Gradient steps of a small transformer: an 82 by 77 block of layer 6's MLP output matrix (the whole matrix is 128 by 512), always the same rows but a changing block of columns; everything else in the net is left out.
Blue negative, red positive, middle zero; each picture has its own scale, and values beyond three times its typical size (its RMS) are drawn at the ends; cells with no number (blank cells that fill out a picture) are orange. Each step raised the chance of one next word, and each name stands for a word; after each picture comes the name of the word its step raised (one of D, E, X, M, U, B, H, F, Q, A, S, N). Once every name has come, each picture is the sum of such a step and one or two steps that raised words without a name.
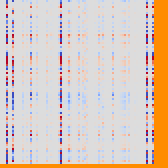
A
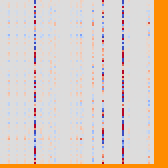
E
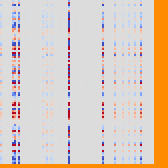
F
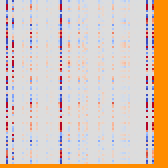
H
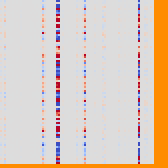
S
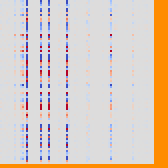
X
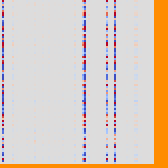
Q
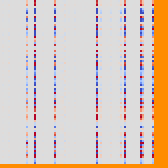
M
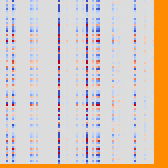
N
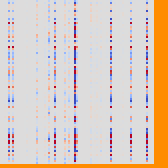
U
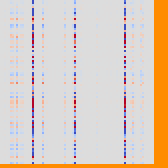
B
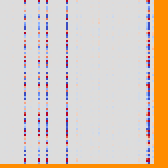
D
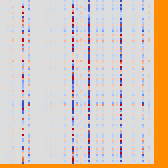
N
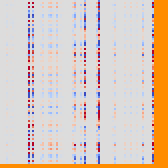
F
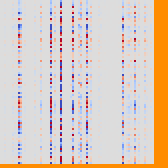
B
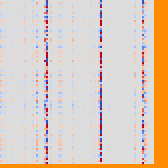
E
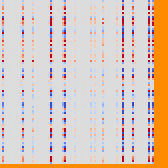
S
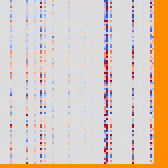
E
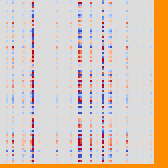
U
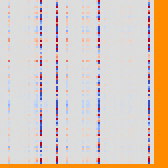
D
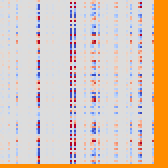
B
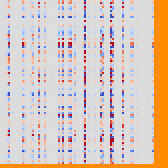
A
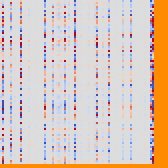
X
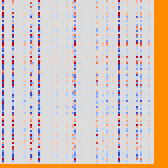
Q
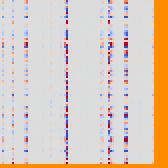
E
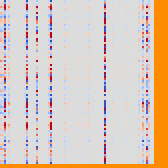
H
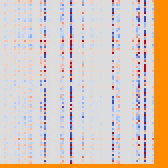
N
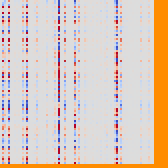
E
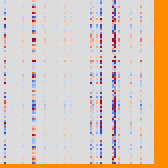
B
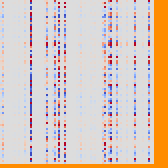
Q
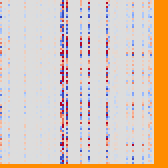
F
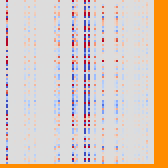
Q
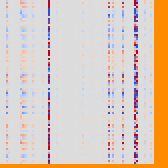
M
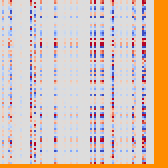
M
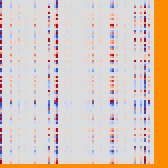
S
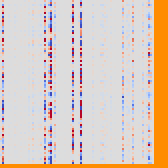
F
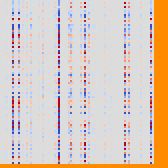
B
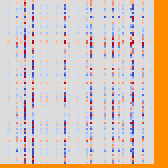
B
